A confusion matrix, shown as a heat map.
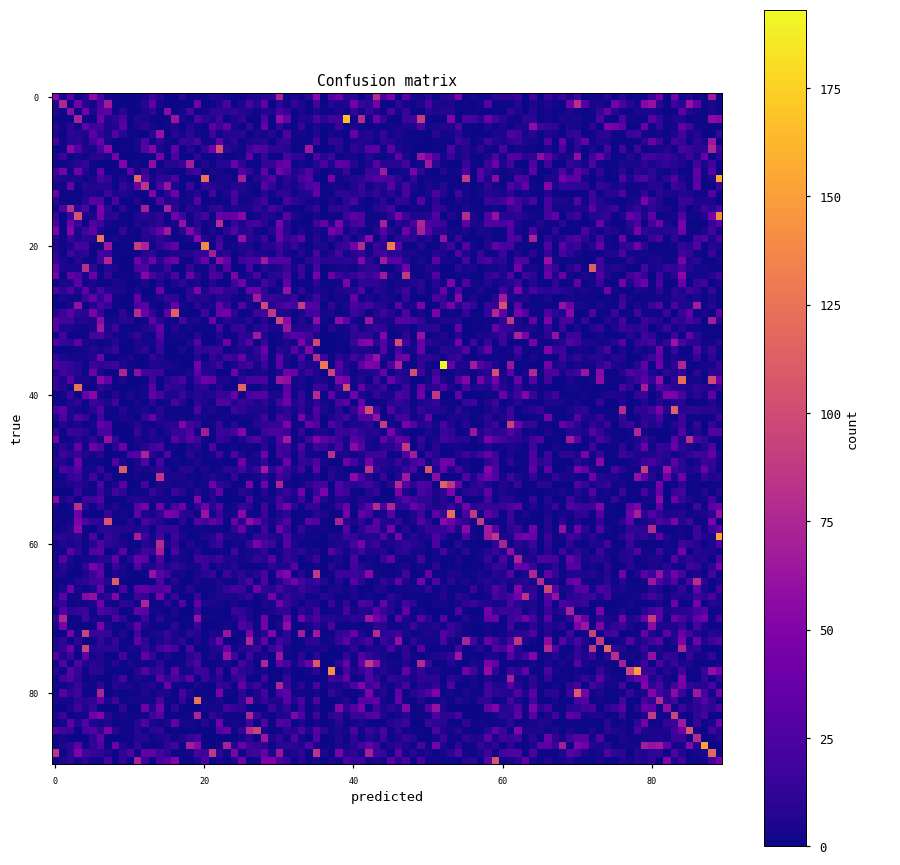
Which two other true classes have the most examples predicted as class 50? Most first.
9, 8
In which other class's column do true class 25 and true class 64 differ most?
35
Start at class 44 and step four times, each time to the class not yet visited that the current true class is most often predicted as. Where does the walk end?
30
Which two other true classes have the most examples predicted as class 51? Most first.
40, 82
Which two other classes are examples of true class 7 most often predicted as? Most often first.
22, 88
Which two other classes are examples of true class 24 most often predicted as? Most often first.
47, 44
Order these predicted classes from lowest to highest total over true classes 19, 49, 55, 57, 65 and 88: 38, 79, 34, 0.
79, 34, 0, 38
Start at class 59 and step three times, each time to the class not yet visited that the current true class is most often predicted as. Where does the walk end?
20
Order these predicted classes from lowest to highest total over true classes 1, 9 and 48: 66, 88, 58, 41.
41, 66, 88, 58
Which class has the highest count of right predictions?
87
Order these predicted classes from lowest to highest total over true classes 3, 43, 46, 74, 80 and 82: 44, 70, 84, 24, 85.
24, 44, 85, 84, 70
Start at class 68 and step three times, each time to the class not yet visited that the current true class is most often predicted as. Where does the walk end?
2
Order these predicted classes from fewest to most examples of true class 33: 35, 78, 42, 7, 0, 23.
7, 78, 0, 23, 42, 35
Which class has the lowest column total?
10
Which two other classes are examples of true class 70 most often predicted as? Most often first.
80, 1
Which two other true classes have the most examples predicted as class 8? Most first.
65, 67
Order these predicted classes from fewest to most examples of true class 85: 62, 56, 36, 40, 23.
56, 36, 40, 23, 62
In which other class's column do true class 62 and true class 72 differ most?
4
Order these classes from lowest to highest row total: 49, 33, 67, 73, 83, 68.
68, 49, 67, 83, 33, 73
